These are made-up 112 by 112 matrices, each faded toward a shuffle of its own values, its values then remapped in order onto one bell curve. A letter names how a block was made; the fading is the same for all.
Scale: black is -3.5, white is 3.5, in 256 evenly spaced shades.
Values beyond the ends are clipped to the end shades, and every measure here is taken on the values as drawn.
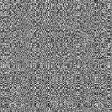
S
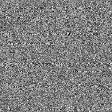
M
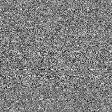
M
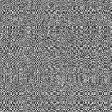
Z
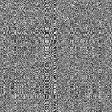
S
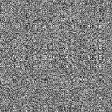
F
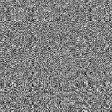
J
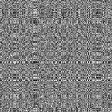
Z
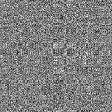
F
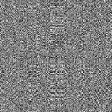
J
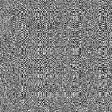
S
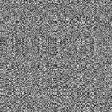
J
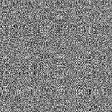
F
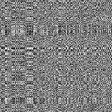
Z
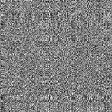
J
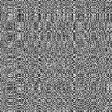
Z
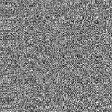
J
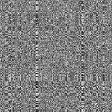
S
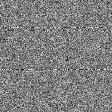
M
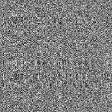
F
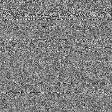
M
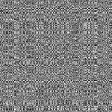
Z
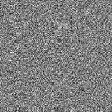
F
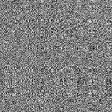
F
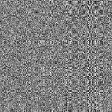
S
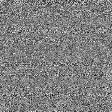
M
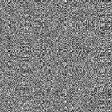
J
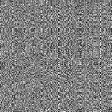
S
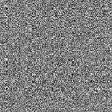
F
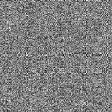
F
